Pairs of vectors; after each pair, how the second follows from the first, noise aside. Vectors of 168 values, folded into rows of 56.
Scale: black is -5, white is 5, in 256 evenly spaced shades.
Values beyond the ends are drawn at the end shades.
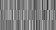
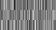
shuffled.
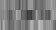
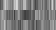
reversed.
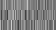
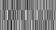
negated.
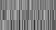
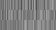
reversed, shrunk.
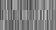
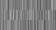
reversed, shrunk.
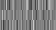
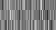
shuffled.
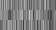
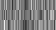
wrapped around.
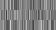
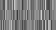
reversed.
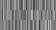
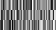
wrapped around, negated, scaled up.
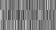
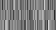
shuffled.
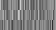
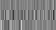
wrapped around, partly zeroed.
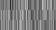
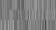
reversed, shrunk.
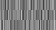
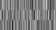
wrapped around.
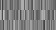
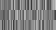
wrapped around.
